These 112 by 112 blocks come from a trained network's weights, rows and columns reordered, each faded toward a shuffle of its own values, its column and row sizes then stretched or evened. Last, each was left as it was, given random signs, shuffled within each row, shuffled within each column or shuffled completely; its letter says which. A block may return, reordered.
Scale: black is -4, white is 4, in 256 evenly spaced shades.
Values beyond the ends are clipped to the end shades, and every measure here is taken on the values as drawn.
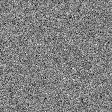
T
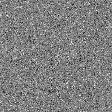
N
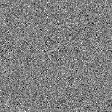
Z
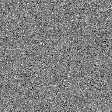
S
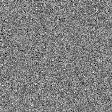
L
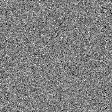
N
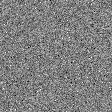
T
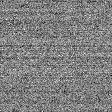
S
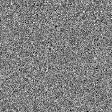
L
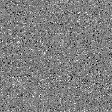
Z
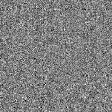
Z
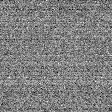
S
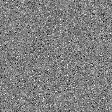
N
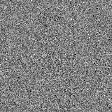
L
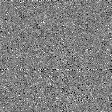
Z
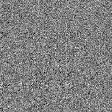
Z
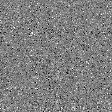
L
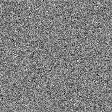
N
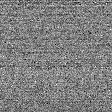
S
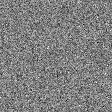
T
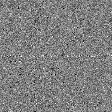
L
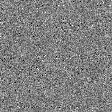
L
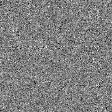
L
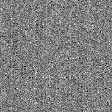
Z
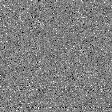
L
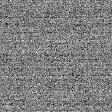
Z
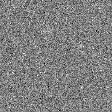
L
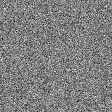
T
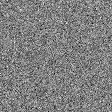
T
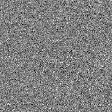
Z
